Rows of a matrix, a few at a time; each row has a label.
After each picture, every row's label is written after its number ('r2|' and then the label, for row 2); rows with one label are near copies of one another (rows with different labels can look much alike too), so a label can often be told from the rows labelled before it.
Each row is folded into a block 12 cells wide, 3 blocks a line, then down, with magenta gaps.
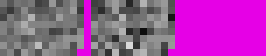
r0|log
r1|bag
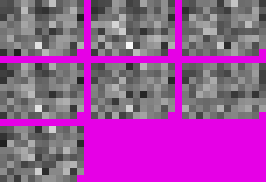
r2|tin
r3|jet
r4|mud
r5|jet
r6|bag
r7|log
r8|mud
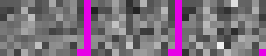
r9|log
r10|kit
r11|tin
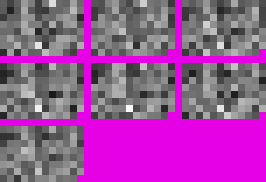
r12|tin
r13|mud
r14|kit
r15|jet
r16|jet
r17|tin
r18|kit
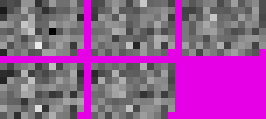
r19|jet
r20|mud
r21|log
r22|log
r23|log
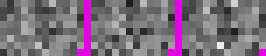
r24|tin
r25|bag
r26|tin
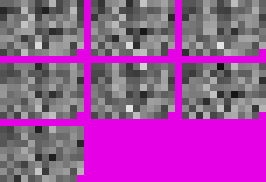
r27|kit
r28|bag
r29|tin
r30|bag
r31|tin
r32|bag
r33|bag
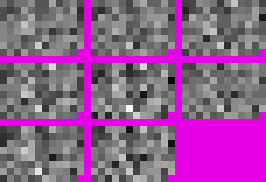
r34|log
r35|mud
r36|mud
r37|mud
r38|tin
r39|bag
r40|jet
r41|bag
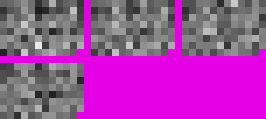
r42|kit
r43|kit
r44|mud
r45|bag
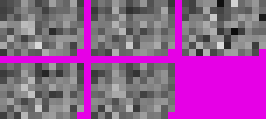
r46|jet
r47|kit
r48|bag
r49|kit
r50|kit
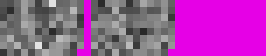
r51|tin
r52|bag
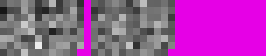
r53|kit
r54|mud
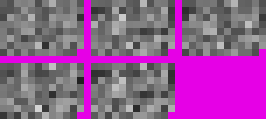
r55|mud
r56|log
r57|mud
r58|tin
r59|log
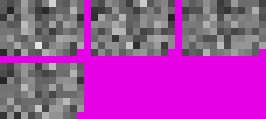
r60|tin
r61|mud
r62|kit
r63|tin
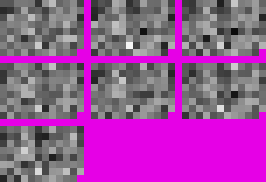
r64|mud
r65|jet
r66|bag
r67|mud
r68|log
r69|tin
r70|kit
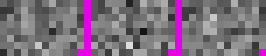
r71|tin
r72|bag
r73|log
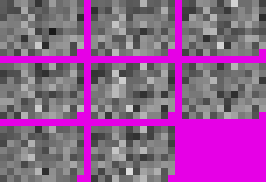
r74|bag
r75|kit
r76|mud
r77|kit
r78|log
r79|bag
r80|mud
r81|kit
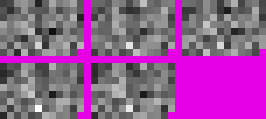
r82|bag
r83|tin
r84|kit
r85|jet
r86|jet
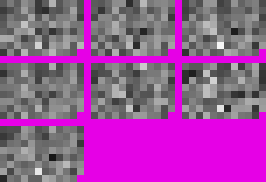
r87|kit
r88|bag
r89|jet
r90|kit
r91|mud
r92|log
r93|jet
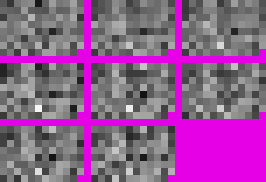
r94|bag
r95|jet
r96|jet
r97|jet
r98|tin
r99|tin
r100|tin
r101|kit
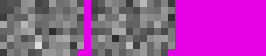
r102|jet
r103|mud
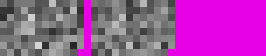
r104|log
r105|kit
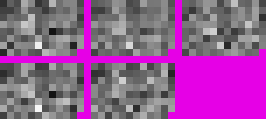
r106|jet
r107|jet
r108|mud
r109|jet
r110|log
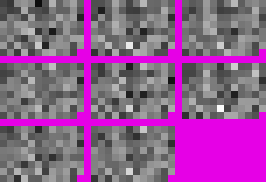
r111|bag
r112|tin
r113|tin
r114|mud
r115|bag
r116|tin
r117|bag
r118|tin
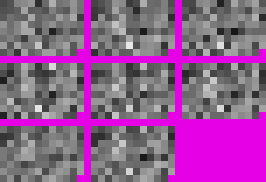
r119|bag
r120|jet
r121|bag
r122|tin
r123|kit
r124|log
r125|log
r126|log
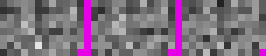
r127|kit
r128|log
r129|bag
